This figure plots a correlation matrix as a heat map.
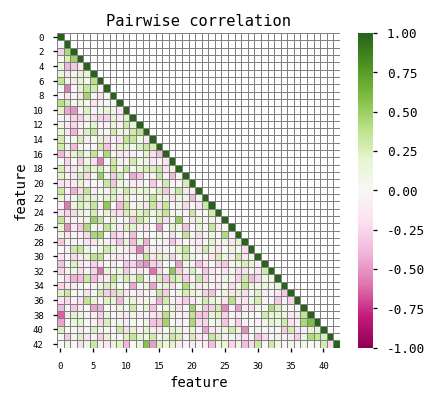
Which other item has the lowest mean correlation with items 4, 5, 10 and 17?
1
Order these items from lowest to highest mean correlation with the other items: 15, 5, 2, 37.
2, 37, 15, 5
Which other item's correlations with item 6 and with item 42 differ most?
32
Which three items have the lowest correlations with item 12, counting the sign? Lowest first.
29, 31, 19
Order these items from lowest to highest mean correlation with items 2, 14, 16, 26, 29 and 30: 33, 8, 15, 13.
33, 15, 13, 8
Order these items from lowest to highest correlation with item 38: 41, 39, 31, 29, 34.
29, 34, 31, 41, 39
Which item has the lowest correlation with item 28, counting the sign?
40
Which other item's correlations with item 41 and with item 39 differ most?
14
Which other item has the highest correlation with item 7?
23
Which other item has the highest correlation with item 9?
0
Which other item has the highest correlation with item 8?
4
